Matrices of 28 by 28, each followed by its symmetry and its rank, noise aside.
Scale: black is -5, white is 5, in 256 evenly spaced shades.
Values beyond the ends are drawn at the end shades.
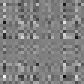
no symmetry, rank two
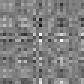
no symmetry, rank two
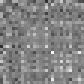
symmetric, rank four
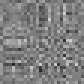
antisymmetric, rank four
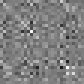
symmetric, rank three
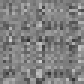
no symmetry, rank three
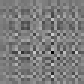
symmetric, rank two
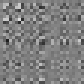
symmetric, rank two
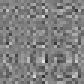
no symmetry, rank three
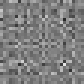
symmetric, rank four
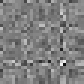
symmetric, rank three
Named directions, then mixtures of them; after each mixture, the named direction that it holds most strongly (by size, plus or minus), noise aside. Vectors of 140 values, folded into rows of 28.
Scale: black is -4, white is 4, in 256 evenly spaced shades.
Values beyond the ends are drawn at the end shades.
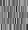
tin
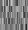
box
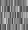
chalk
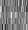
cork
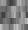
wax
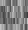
wax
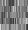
wax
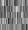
box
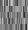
box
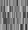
box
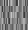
box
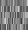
chalk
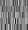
tin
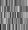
chalk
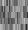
box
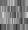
wax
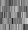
wax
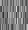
tin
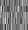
chalk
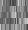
wax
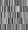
chalk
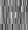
cork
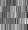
wax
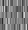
box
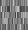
chalk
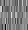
cork
